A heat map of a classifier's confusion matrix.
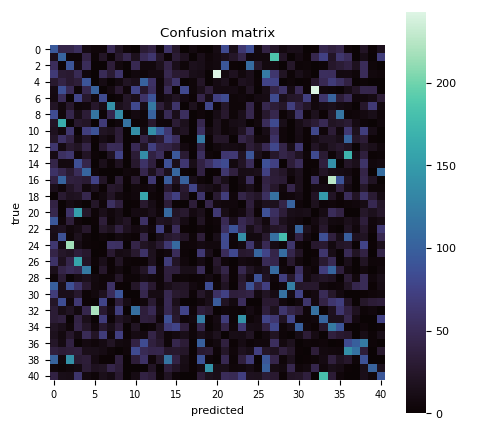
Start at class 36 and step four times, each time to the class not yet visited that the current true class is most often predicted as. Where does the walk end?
15
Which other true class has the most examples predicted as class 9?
1
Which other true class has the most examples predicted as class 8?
30
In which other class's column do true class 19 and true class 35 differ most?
29
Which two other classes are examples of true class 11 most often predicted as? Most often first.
18, 36
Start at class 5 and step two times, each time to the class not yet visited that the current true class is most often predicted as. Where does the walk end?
10
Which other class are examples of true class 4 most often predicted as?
11
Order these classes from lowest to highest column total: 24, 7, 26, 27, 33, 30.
7, 30, 24, 33, 26, 27
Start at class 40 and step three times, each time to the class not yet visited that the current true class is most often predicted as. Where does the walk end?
28
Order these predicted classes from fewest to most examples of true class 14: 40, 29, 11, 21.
40, 29, 11, 21
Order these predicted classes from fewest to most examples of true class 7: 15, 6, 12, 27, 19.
6, 27, 15, 19, 12
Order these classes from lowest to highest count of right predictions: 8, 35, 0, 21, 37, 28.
35, 21, 28, 0, 37, 8
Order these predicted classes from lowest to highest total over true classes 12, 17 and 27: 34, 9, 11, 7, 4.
9, 11, 7, 34, 4
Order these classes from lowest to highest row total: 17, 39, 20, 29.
17, 39, 20, 29
